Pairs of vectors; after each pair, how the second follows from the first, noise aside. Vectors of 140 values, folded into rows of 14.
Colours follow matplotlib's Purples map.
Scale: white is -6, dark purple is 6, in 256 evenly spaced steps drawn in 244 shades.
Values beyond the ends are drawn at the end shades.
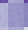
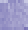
negated, shrunk.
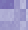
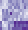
reversed, scaled up.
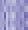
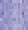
reversed, shrunk.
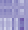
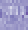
wrapped around, partly zeroed.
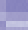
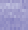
reversed, shrunk.
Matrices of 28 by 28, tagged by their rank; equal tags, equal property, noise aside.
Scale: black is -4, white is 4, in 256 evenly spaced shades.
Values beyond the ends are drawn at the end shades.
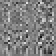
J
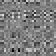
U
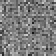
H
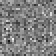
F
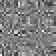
J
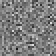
H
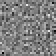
F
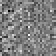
J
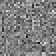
H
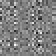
U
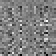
U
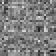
J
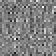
J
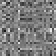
U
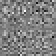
J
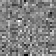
F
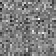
H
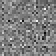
F
